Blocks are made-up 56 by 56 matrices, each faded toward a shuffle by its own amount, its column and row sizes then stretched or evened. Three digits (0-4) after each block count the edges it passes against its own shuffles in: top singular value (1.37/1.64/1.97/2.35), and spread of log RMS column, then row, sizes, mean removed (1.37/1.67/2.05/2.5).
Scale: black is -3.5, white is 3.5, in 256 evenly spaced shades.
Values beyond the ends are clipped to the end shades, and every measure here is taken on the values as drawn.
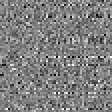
3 0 4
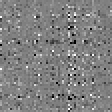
2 4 3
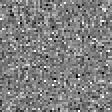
1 1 0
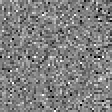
1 0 0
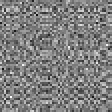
4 1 3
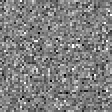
1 0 1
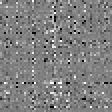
2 4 4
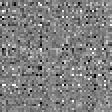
3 2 3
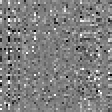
3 4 1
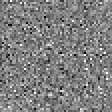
1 2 1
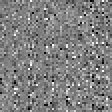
1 4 0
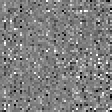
0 4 2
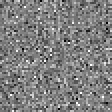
0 1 2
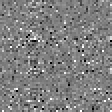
1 1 2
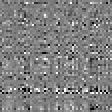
4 3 4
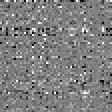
2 3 4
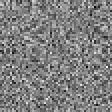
3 0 2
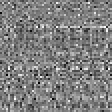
3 0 3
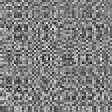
4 2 4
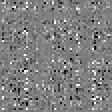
1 4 4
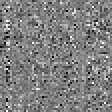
1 3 2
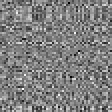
4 0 4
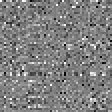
3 1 3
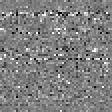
1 1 4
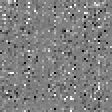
0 3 1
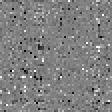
0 3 2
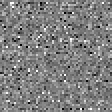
0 1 3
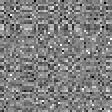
4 0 1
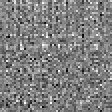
3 2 2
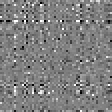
4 3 3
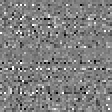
3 1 4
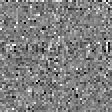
2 1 2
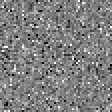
0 1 0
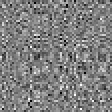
4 3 1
